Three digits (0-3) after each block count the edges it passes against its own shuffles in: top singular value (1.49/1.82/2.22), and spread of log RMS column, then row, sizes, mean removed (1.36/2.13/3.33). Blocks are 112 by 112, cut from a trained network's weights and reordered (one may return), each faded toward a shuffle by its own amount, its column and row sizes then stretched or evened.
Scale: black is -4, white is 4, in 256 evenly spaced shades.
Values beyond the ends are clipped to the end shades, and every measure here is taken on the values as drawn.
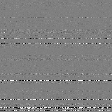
3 0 3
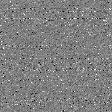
0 0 2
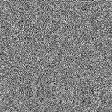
2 0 1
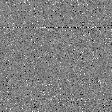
1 1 1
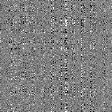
2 3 2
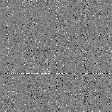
2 2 1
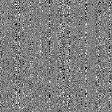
2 3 1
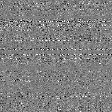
1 1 3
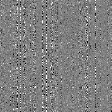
2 3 0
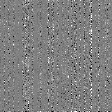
1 3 0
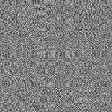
3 1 0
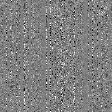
0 3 0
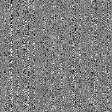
0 3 1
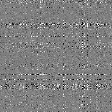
2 2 3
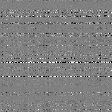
3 1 3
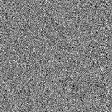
2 1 0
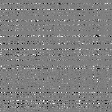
2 2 3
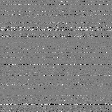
2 0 3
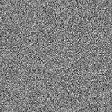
2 1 0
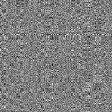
3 2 1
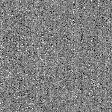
0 1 0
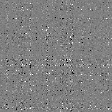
0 2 2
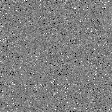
0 1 1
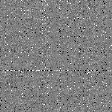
1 2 1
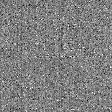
0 0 1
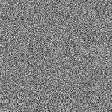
2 0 1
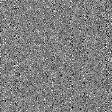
0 2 0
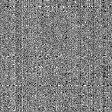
2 1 2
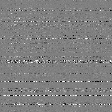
2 1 3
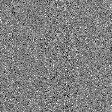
0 2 0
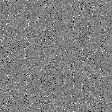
0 2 0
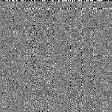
3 2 1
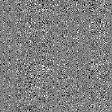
1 3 2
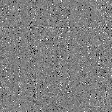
0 2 1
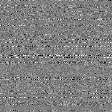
1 0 3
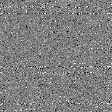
1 1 2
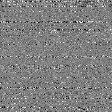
0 0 3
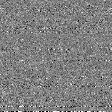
1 0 2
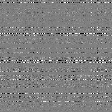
2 1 3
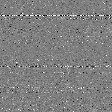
3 0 2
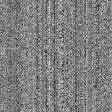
3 2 0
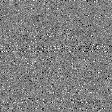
1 0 2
